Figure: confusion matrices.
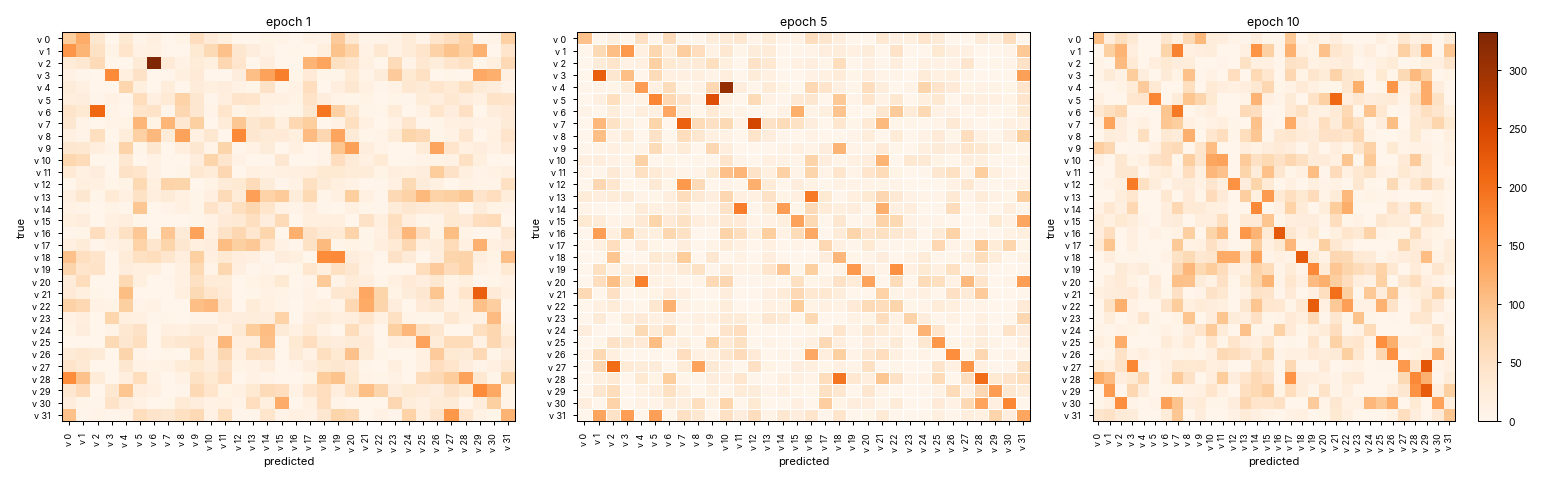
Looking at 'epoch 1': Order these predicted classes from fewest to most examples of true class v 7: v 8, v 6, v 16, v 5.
v 6, v 8, v 16, v 5
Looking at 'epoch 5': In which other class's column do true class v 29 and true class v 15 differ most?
v 31
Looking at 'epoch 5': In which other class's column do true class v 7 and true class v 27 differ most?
v 12
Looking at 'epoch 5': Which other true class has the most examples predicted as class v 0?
v 21
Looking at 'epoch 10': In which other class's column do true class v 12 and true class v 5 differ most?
v 21
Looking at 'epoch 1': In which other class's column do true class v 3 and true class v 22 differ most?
v 15
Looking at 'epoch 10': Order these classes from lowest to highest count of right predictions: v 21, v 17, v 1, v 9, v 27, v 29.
v 9, v 1, v 17, v 27, v 21, v 29
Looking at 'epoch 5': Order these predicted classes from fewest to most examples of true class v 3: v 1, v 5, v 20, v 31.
v 20, v 5, v 31, v 1
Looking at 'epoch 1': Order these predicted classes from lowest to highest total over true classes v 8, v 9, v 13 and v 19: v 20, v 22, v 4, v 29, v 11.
v 22, v 29, v 4, v 11, v 20
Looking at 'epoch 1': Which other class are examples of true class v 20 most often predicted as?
v 18
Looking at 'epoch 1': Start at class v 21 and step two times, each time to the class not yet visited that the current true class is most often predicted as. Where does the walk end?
v 30
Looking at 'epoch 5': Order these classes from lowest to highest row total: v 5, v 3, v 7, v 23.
v 23, v 3, v 5, v 7
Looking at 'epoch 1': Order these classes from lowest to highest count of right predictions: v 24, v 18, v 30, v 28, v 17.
v 17, v 30, v 24, v 28, v 18
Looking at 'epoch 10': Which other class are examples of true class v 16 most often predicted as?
v 13
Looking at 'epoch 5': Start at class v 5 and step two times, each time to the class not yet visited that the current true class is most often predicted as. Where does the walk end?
v 18
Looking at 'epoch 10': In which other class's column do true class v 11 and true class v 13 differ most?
v 22
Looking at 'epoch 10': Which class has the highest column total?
v 14
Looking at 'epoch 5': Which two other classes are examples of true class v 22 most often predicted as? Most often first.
v 6, v 15
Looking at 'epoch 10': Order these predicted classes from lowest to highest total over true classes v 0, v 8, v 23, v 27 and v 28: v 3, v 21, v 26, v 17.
v 26, v 21, v 3, v 17
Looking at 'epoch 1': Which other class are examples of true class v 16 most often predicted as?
v 9
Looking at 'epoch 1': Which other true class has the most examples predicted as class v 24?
v 16
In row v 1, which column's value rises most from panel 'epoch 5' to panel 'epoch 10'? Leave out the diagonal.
v 14
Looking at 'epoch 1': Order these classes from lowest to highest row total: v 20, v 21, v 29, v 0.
v 20, v 0, v 21, v 29
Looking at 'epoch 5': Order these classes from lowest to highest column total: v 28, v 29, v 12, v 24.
v 29, v 24, v 12, v 28
